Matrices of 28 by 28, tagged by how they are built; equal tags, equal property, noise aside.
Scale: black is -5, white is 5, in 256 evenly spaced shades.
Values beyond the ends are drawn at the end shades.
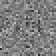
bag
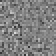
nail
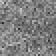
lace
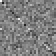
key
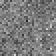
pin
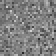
key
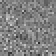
nail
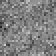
lace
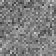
pin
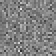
bag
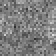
lace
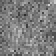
lace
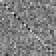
key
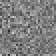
bag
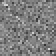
key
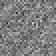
pin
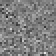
nail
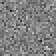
key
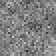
lace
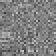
bag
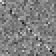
key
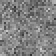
lace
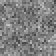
lace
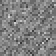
pin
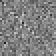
key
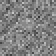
pin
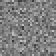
bag
